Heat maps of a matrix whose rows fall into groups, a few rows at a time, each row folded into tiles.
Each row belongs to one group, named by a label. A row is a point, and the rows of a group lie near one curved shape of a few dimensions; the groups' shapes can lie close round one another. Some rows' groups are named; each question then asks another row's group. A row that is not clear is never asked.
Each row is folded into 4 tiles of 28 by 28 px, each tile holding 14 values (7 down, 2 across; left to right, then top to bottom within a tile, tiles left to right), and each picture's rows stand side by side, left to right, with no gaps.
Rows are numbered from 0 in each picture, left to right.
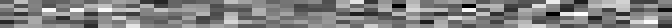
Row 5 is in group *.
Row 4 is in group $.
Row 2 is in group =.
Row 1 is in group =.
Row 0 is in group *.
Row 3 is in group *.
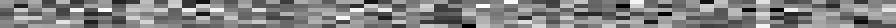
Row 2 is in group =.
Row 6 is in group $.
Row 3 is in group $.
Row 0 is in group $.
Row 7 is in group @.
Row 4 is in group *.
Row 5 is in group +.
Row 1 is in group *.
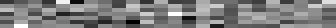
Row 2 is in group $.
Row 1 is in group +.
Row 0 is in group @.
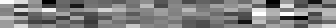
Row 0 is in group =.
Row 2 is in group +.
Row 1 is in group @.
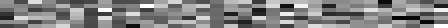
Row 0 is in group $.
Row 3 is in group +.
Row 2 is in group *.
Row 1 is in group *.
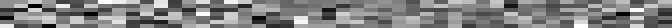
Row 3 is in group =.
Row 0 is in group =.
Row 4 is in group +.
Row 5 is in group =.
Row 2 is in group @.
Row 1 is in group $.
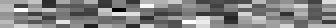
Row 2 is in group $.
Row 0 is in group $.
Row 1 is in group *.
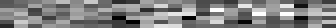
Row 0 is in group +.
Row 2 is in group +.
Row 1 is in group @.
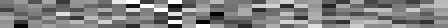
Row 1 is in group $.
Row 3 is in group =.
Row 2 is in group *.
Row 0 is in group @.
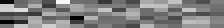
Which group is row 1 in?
*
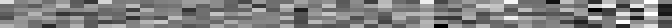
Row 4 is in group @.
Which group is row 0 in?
=
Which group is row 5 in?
*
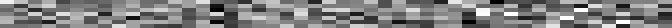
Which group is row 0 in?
$
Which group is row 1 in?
$
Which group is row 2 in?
$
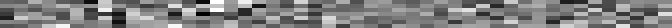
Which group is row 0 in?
$
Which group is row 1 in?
$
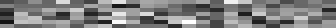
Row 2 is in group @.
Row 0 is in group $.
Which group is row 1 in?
=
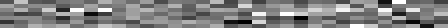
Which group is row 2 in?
+
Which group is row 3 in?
@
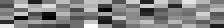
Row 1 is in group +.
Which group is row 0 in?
$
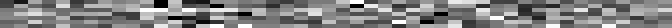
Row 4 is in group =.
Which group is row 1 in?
+
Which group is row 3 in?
$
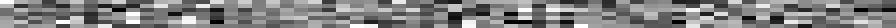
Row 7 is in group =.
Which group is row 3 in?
@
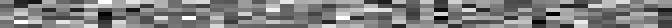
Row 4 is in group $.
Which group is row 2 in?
$
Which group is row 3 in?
$
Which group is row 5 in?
=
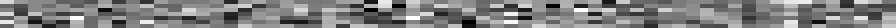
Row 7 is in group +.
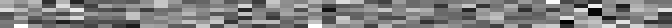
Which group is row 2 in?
$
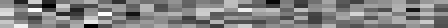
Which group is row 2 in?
=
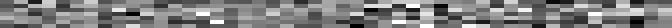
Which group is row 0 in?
+
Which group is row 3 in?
*
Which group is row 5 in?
+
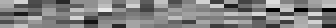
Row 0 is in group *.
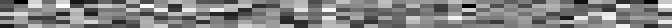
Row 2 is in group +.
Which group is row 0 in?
*
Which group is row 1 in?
*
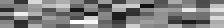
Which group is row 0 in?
*
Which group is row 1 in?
+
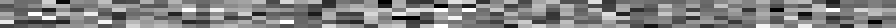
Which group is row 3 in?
+
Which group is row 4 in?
$
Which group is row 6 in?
$
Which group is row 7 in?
=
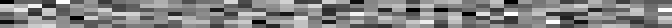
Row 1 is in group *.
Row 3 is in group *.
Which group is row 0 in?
@
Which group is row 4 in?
@
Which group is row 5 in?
@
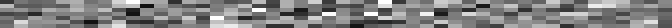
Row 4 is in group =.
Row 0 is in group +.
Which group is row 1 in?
+
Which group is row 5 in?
*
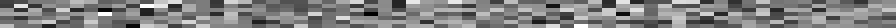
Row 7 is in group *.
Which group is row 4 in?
=
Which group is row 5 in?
@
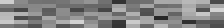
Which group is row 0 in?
=
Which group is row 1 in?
+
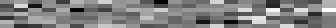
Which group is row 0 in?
=
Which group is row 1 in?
=
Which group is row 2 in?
*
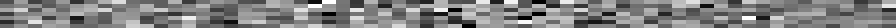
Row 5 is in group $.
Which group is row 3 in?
$
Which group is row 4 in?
*
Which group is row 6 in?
+
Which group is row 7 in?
*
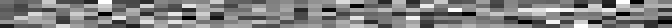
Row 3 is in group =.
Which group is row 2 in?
$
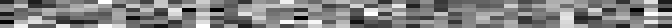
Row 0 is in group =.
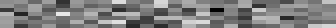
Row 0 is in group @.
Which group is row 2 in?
=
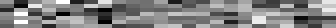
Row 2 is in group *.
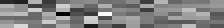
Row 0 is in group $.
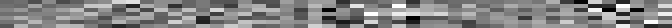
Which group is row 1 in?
$
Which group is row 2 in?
$
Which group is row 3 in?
+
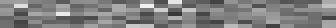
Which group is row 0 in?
+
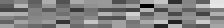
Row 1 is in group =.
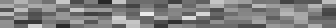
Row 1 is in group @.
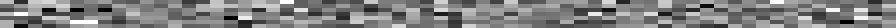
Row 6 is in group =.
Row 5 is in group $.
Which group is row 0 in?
*
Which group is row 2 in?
@
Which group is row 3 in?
$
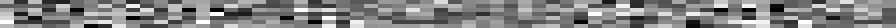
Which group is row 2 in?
+
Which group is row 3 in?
=
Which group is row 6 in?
*
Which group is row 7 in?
=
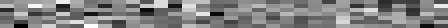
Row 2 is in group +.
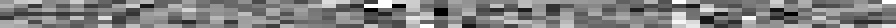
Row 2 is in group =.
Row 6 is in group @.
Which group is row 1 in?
+
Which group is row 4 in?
*
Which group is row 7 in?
=
